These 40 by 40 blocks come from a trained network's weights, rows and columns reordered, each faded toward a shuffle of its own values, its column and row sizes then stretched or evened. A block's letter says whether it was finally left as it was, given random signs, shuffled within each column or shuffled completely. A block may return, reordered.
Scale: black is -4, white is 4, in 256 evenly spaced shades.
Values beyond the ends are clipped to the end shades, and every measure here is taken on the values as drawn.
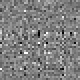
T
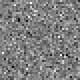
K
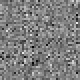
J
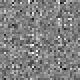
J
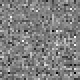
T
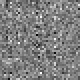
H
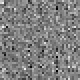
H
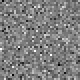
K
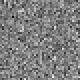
K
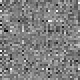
T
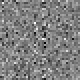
T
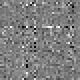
J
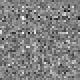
J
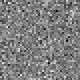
K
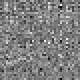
T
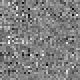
J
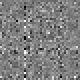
T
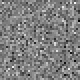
K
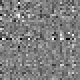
J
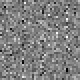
H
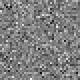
K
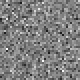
K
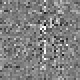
J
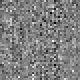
H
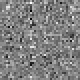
J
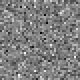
K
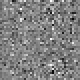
J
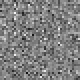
H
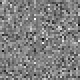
H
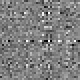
T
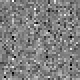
H
